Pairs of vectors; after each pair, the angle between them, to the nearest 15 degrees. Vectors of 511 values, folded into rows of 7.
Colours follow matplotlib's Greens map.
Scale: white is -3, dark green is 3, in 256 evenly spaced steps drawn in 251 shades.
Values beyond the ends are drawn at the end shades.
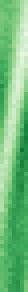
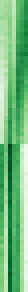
120 degrees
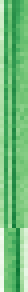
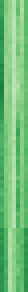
135 degrees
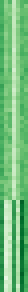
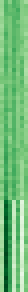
150 degrees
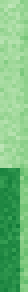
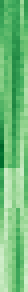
120 degrees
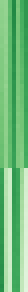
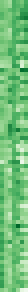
60 degrees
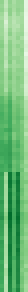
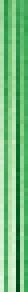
105 degrees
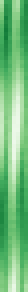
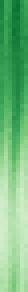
105 degrees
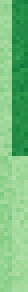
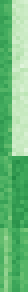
165 degrees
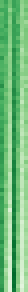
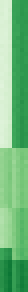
105 degrees
